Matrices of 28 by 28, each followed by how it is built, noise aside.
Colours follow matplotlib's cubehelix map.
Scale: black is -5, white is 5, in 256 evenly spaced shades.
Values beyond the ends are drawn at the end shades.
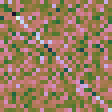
diagonal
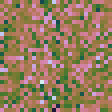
uneven columns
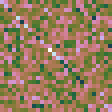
diagonal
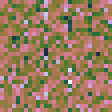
uneven columns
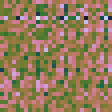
low rank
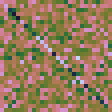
diagonal
